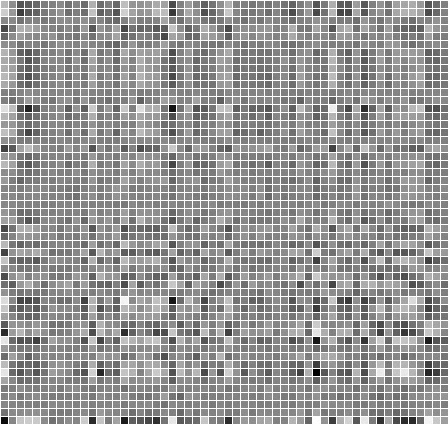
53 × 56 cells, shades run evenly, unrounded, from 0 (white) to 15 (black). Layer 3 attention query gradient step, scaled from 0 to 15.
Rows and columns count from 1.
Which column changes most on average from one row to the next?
1
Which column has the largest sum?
22
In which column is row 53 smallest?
40
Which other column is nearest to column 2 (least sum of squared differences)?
28
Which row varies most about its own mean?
53
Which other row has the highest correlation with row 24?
25
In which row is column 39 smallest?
47
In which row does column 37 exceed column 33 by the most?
2
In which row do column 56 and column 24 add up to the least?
38
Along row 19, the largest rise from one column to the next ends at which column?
42
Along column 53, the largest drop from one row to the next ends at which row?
14
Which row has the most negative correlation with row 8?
19
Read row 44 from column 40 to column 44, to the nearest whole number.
9 8 7 8 8
